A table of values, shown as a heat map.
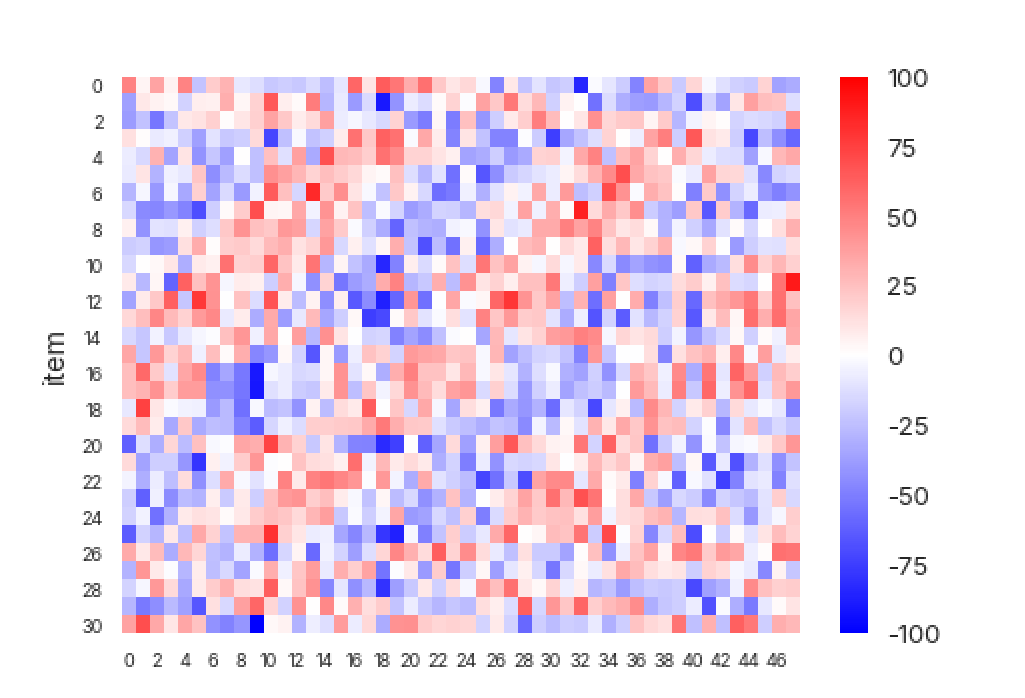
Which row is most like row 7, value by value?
29
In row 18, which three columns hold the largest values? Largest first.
1, 17, 37
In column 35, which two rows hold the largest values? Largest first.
5, 6
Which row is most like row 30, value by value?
16
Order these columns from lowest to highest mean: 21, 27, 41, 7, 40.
40, 21, 7, 41, 27
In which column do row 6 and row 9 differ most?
33
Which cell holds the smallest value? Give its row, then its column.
30, 9
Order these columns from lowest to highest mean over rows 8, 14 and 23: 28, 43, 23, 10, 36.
43, 23, 28, 36, 10
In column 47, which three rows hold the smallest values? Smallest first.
3, 18, 6
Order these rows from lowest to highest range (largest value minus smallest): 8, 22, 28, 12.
8, 22, 28, 12
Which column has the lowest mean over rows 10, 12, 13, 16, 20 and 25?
18
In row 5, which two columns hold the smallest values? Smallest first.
25, 23
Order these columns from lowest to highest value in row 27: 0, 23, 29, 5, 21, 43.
23, 21, 0, 29, 43, 5
